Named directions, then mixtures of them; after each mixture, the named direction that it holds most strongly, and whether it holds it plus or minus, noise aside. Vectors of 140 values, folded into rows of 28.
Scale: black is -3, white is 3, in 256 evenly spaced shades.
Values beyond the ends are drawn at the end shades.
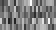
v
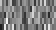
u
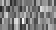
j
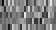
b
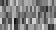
j, minus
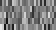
u, minus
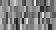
j, minus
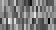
v, minus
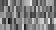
v, plus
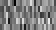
v, plus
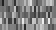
v, plus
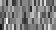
u, plus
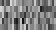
j, minus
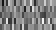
v, plus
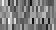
v, minus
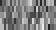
v, plus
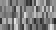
v, minus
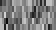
u, minus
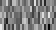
u, minus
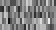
v, plus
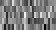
u, minus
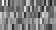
b, minus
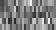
v, plus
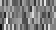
u, plus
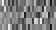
b, minus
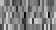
u, plus
